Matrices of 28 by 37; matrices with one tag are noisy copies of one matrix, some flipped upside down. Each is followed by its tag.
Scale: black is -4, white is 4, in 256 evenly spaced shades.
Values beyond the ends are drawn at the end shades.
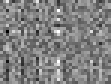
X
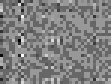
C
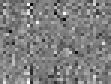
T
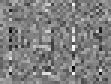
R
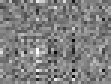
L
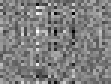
L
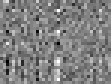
X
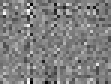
T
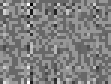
T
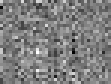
L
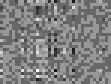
L
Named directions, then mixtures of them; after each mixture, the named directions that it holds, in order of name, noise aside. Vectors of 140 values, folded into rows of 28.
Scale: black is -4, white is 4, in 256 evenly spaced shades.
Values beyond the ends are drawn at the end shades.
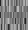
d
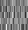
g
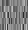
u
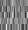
g.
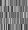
d, u.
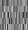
u.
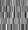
g.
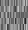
d, u.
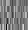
g, u.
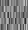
d, u.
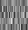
g, u.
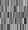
d, u.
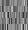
u.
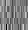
g, u.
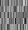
d, u.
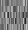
d, u.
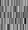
d, u.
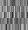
g.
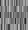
d.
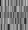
d.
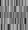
d.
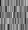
d, g.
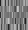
d.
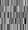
d, u.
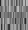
d.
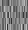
u.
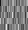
d, g.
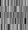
d.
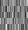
d, g.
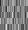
d, g.
